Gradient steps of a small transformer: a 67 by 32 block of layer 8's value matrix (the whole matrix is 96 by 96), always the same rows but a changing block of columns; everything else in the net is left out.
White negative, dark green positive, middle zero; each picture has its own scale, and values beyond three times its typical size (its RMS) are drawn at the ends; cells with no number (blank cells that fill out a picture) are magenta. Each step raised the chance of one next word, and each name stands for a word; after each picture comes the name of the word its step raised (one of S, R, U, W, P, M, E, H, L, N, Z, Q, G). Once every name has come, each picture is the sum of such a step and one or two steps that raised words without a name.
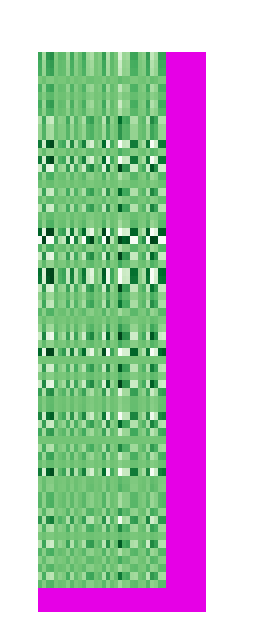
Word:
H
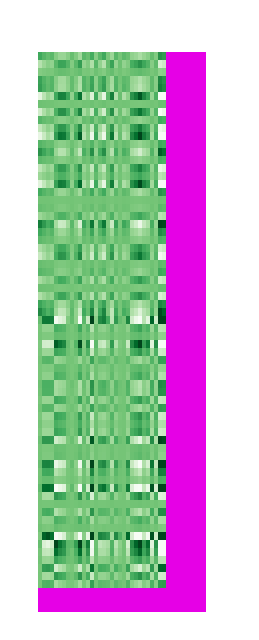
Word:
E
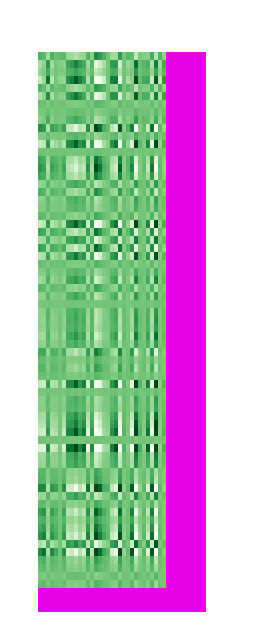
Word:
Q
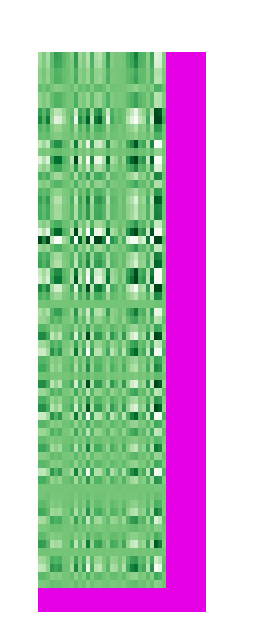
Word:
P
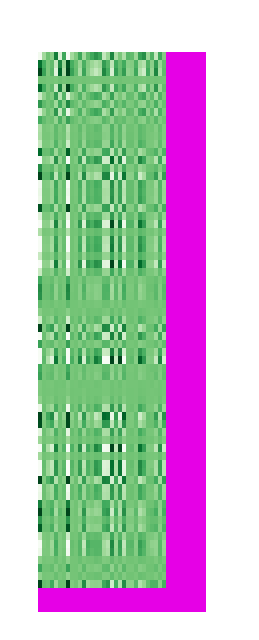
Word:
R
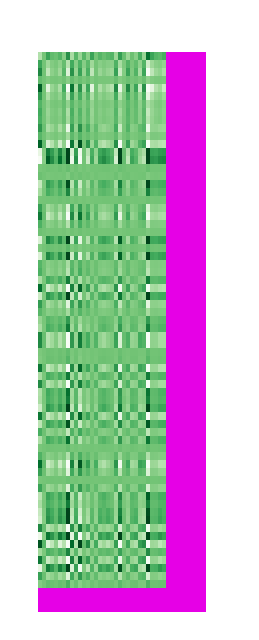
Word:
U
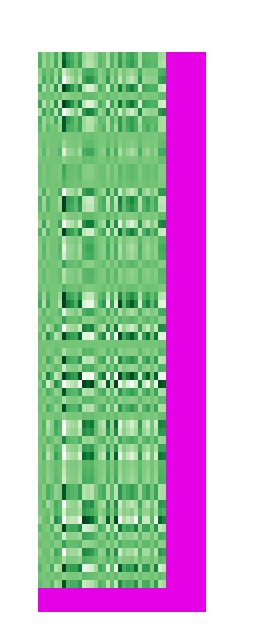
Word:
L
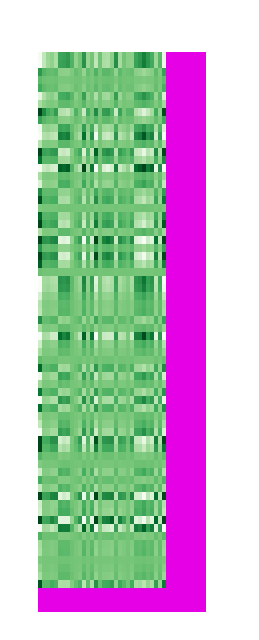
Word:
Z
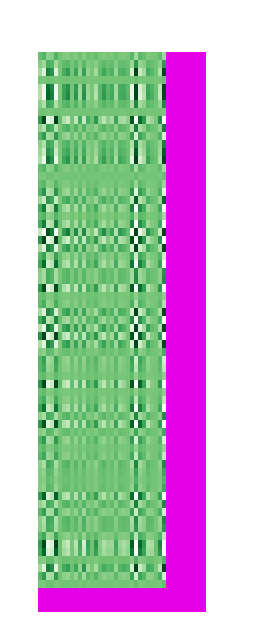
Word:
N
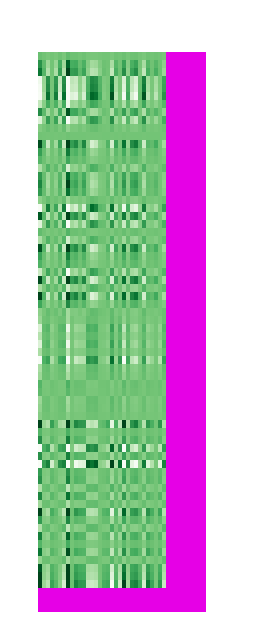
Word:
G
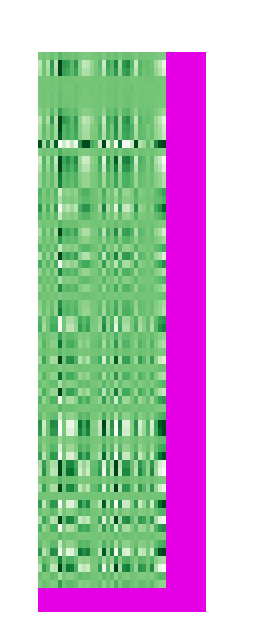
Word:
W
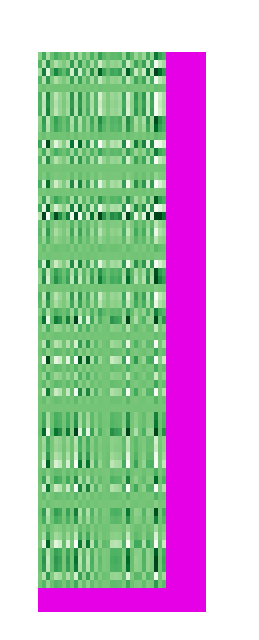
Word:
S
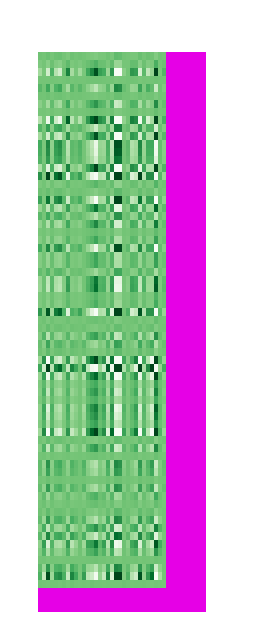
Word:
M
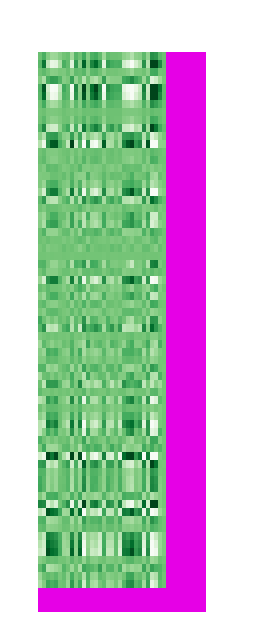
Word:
N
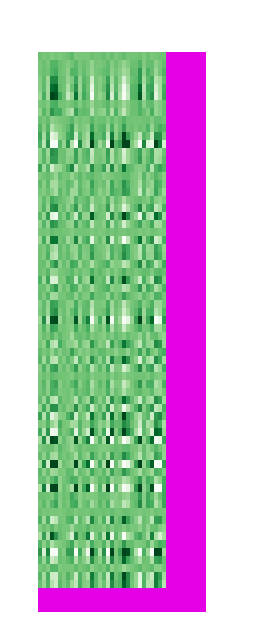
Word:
E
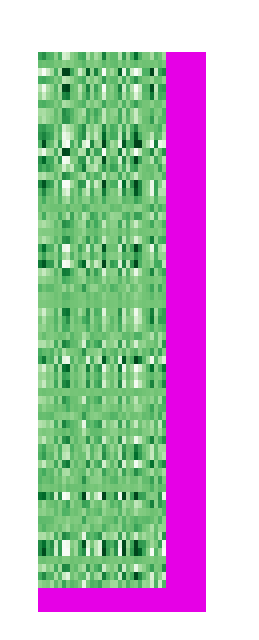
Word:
R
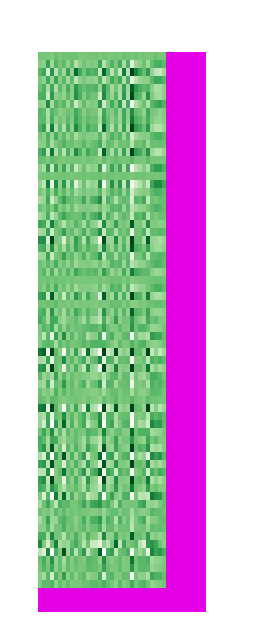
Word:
N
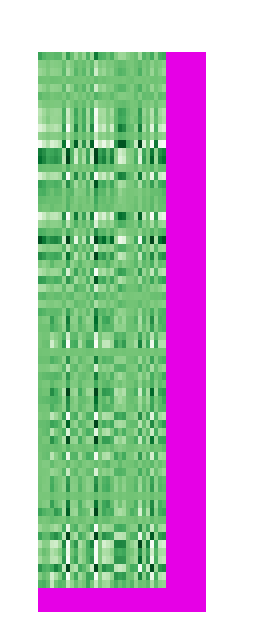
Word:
U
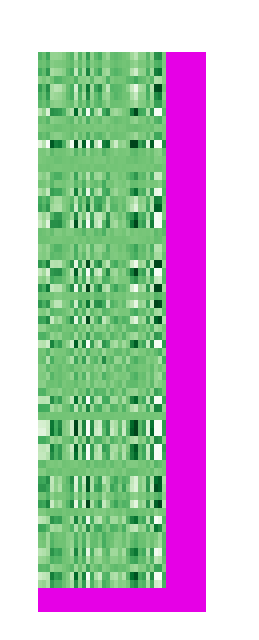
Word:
L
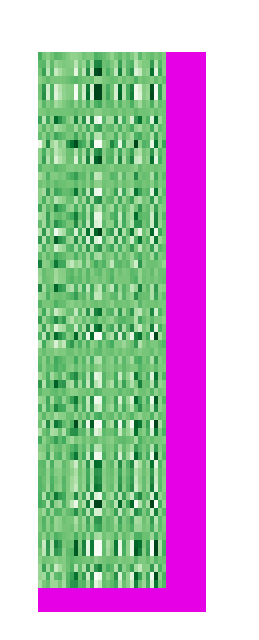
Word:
N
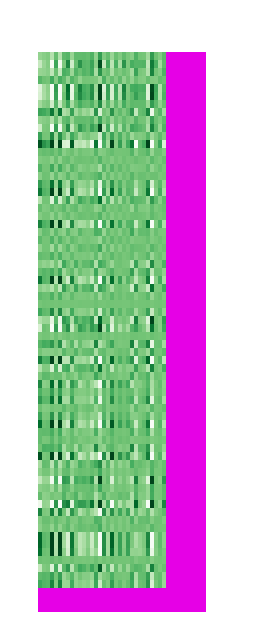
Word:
N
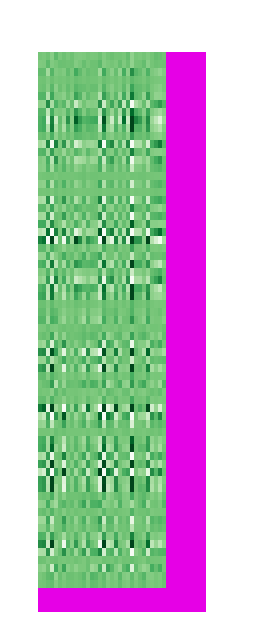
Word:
P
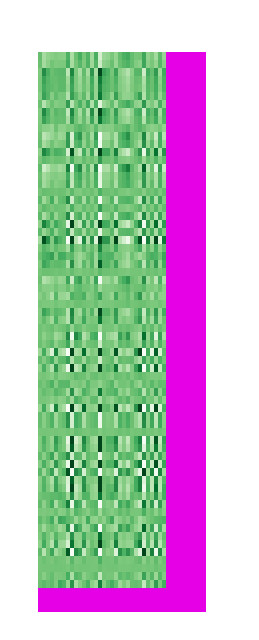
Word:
Z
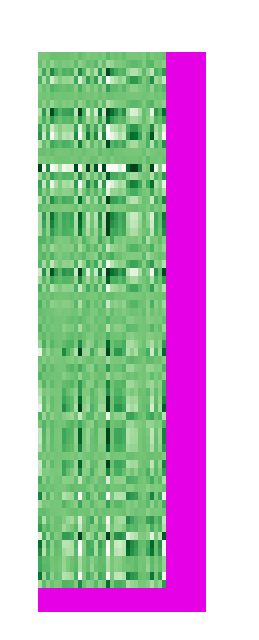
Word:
H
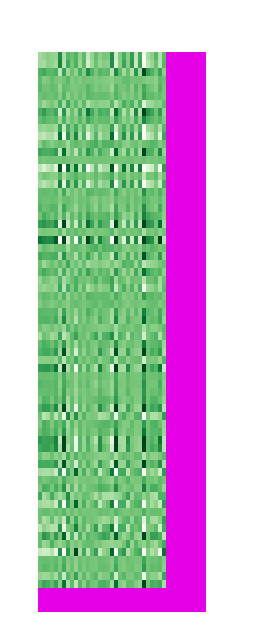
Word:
Z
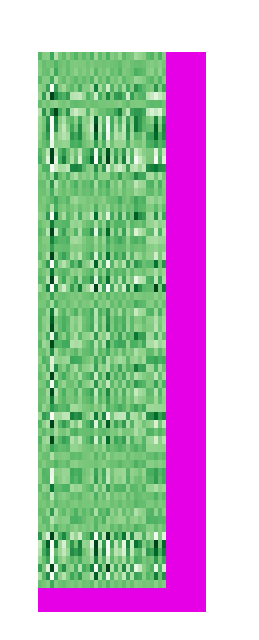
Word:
U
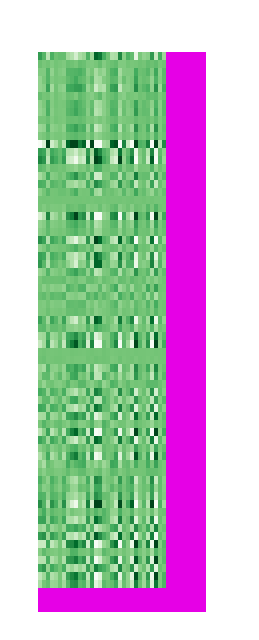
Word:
U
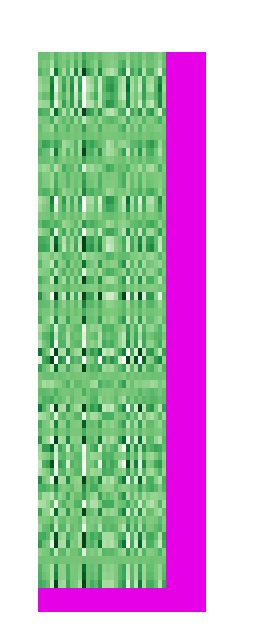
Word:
G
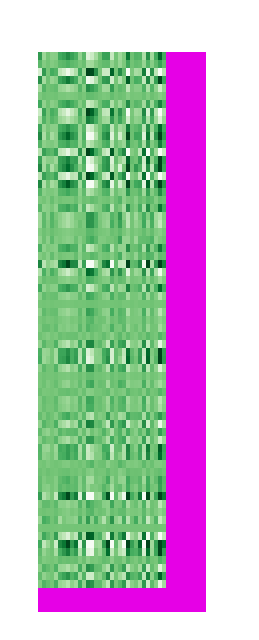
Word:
R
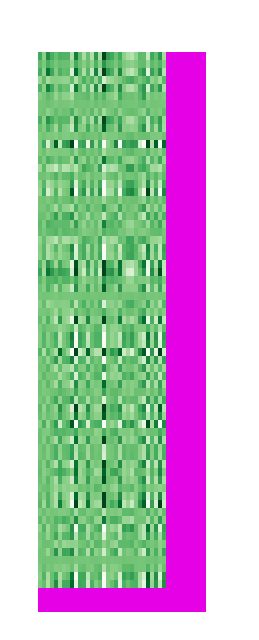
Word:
H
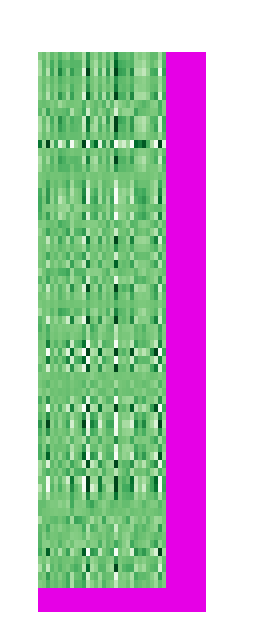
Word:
W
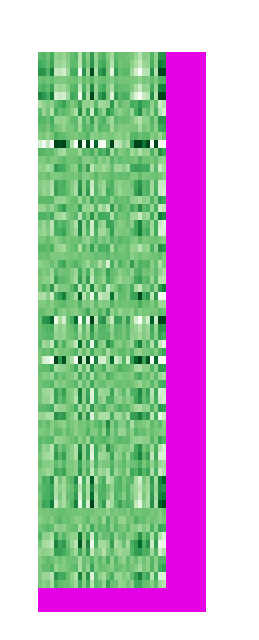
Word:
S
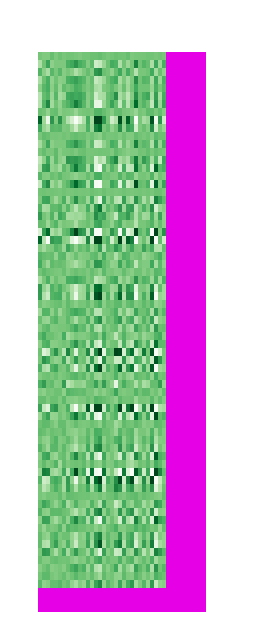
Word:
P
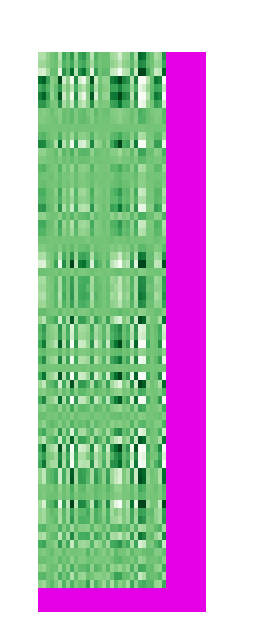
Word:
G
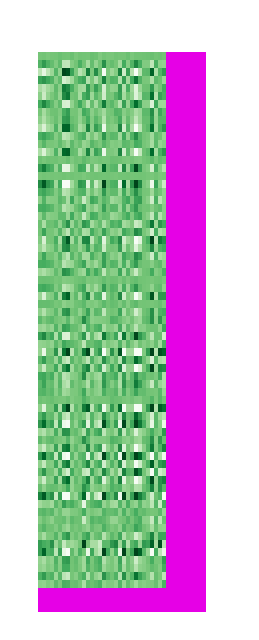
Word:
N
